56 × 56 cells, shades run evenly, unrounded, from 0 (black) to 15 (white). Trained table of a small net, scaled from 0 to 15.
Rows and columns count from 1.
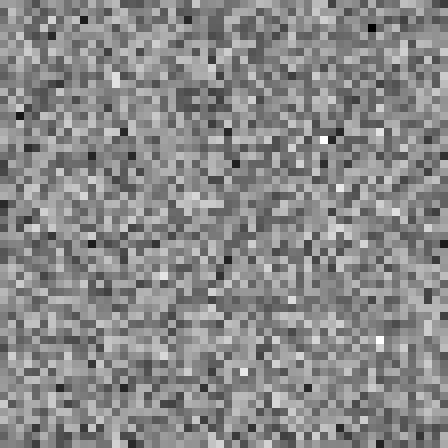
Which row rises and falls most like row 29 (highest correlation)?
41
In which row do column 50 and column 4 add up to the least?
28
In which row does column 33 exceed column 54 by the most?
22
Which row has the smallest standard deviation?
39
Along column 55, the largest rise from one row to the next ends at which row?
34
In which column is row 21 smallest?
30
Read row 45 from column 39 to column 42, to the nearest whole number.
8 6 6 11
